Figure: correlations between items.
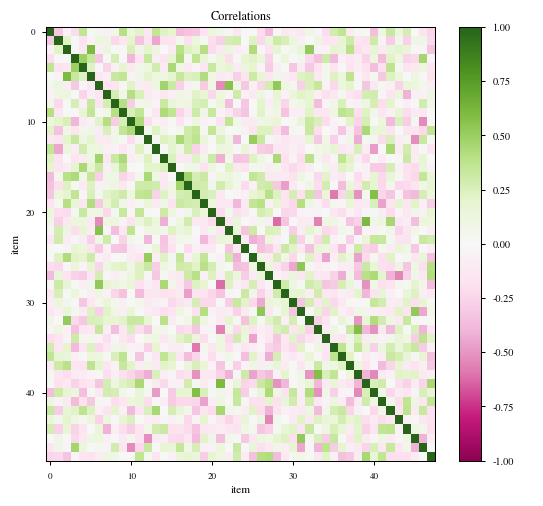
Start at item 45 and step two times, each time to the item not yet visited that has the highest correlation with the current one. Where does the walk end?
26
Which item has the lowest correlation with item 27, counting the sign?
43
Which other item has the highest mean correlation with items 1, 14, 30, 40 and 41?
32
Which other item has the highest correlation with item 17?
16
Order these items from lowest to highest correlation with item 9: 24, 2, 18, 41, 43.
24, 41, 2, 43, 18
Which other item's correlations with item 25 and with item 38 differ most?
12
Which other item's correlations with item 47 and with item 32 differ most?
2
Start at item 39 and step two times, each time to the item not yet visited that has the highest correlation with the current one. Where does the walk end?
42
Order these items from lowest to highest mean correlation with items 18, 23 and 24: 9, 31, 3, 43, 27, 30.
31, 9, 43, 27, 3, 30
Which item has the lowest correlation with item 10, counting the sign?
46
